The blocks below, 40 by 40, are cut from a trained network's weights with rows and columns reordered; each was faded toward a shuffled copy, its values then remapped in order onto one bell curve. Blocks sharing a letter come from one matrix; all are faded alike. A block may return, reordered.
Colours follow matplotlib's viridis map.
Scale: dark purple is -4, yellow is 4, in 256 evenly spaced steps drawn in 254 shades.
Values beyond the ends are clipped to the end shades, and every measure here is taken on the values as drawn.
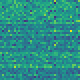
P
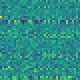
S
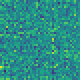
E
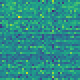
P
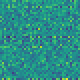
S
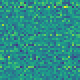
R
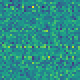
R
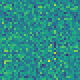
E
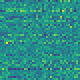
S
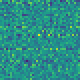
S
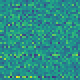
S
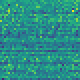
P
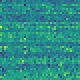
P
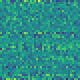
R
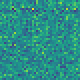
E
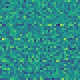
S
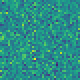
E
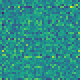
R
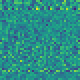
S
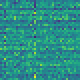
P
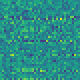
R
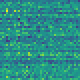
P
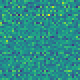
S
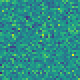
E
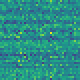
P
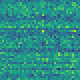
P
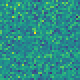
E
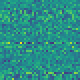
S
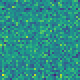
E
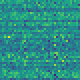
P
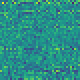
R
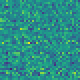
S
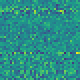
R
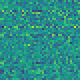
S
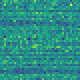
P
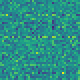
R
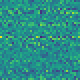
R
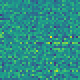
R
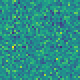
E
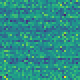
P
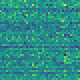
P
